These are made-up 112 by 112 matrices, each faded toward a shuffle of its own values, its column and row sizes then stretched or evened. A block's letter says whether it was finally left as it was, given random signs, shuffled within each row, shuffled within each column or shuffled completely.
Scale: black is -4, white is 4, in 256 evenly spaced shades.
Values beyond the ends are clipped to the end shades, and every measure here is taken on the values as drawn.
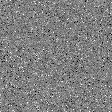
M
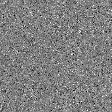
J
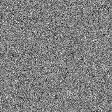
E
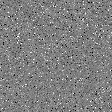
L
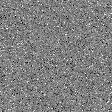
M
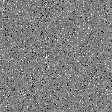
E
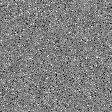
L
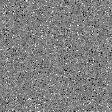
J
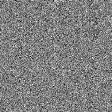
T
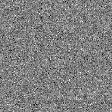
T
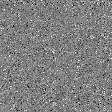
J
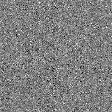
T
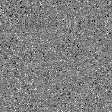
T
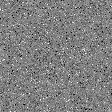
M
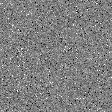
E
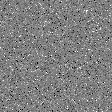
M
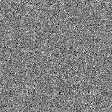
T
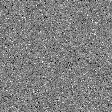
L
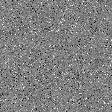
L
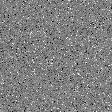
M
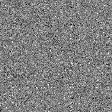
T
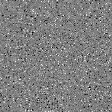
T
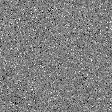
E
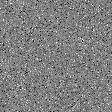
M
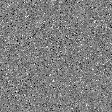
J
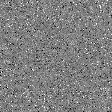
L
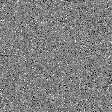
J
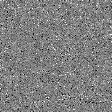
J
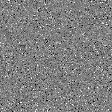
T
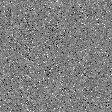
E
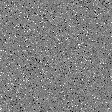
M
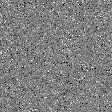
M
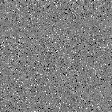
T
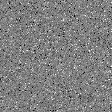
E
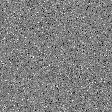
M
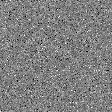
L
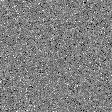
M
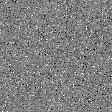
L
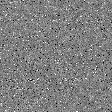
L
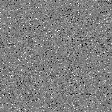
T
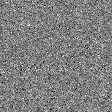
L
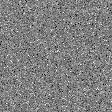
M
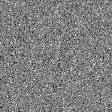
E
